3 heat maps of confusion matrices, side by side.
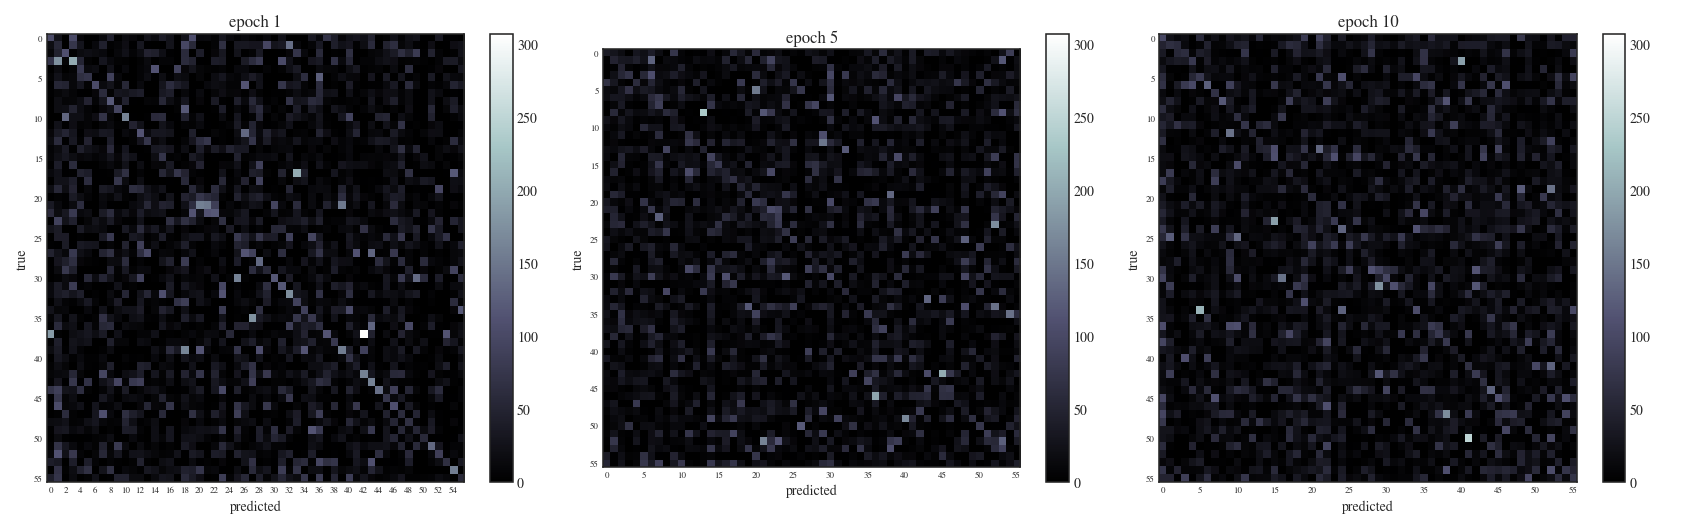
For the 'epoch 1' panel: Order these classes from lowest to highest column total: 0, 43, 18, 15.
0, 15, 43, 18
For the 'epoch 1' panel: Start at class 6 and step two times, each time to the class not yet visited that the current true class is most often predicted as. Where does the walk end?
12
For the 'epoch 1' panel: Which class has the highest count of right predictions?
3
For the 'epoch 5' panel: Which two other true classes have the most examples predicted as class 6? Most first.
1, 3
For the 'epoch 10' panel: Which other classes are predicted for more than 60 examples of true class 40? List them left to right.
3, 6, 35
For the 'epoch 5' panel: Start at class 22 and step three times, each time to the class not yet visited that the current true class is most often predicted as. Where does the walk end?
48
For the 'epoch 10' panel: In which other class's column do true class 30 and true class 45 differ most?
16
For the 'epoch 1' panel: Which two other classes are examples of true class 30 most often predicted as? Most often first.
25, 49
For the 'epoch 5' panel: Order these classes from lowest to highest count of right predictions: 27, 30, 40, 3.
40, 27, 3, 30
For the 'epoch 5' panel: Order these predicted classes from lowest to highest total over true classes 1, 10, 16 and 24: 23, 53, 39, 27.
27, 23, 39, 53
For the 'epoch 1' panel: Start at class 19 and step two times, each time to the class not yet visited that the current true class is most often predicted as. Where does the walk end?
1
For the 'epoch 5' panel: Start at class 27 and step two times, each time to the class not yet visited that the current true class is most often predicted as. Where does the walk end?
14
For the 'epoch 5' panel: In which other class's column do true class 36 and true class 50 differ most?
26
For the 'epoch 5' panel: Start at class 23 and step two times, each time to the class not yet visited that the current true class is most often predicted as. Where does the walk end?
21
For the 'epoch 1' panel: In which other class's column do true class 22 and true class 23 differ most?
21
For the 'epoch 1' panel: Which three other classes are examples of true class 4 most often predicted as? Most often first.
14, 17, 48
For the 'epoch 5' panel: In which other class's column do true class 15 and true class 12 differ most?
29
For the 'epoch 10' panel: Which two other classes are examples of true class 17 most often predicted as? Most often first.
1, 7
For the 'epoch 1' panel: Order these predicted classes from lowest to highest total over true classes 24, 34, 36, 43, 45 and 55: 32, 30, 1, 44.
44, 30, 32, 1
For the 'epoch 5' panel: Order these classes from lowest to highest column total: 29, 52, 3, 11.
3, 11, 29, 52
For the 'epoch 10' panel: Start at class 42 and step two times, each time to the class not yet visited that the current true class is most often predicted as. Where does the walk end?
28
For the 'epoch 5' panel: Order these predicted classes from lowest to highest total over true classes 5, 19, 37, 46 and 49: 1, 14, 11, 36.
11, 1, 14, 36
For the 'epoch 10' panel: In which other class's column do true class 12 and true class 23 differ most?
15
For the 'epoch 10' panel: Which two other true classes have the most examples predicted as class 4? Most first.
6, 3
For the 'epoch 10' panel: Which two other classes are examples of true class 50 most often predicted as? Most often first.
41, 52
